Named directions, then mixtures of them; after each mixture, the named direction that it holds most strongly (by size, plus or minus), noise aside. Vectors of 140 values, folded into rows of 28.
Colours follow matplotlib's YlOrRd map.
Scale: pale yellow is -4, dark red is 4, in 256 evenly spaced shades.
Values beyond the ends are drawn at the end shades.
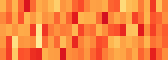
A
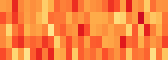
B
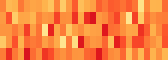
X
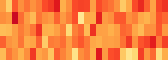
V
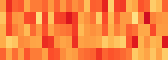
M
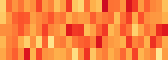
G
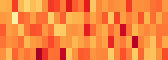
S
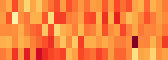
S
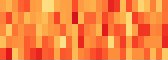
X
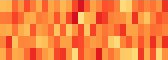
V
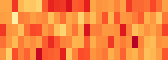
S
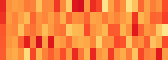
G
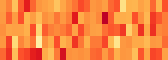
A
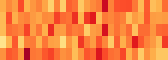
X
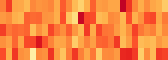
V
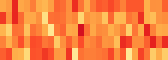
B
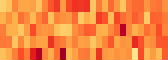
S
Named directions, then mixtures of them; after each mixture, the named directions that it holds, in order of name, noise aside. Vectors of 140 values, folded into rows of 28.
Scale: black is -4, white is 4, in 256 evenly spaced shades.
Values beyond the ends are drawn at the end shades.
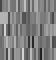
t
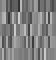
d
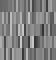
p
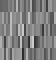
p.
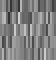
d.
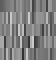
p.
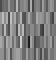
p, t.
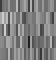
p, t.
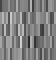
p, t.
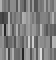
t.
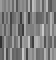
p.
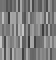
d, p.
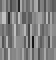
d, t.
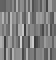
p.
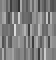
d.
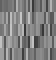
p.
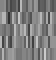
d.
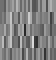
d, p.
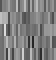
t.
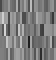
p, t.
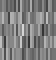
d, p.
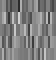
d.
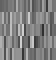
p.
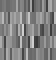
p.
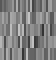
p.
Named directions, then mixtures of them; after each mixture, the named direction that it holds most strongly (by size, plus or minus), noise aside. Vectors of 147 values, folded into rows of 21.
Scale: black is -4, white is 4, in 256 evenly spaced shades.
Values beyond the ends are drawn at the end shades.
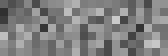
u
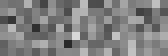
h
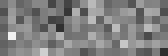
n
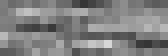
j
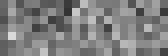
n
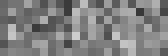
h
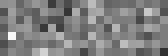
n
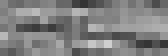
j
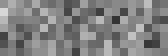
u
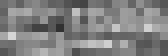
j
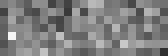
n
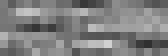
j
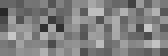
n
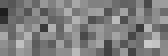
u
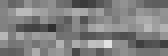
j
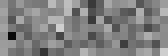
n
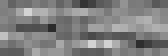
j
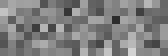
u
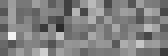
n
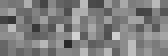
h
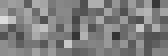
h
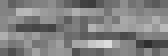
j
